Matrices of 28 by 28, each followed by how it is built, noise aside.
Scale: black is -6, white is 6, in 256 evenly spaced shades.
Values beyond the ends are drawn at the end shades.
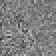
lower triangular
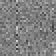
uneven columns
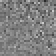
upper triangular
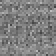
blocks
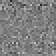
uneven rows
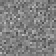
noise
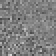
lower triangular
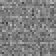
blocks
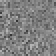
lower triangular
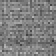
blocks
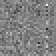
uneven columns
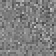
upper triangular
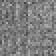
blocks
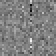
uneven columns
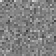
uneven rows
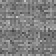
blocks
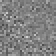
lower triangular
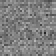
blocks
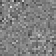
block diagonal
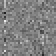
uneven columns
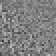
lower triangular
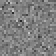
block diagonal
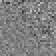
upper triangular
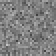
noise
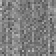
blocks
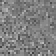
lower triangular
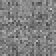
blocks
